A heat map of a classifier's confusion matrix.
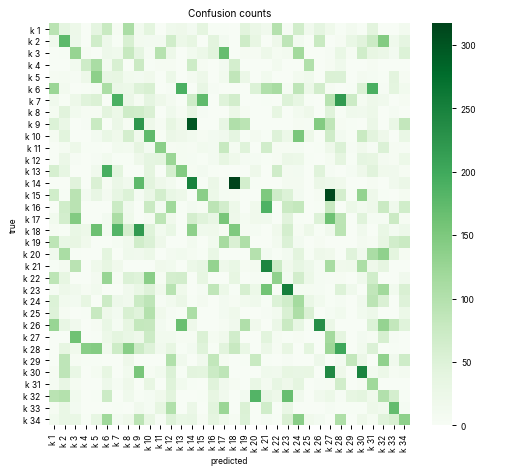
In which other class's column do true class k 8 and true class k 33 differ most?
k 17
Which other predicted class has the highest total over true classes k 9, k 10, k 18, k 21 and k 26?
k 14
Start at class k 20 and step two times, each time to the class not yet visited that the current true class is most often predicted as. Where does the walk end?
k 23
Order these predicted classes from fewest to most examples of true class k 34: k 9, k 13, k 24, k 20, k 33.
k 20, k 13, k 33, k 9, k 24
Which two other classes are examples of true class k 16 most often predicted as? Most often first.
k 21, k 12
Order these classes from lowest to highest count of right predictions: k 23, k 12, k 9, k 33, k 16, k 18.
k 16, k 12, k 18, k 33, k 9, k 23
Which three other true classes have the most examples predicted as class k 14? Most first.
k 9, k 18, k 25
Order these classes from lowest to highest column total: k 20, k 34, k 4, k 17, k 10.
k 4, k 20, k 34, k 17, k 10
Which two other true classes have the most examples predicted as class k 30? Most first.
k 15, k 21
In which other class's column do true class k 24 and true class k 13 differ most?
k 6
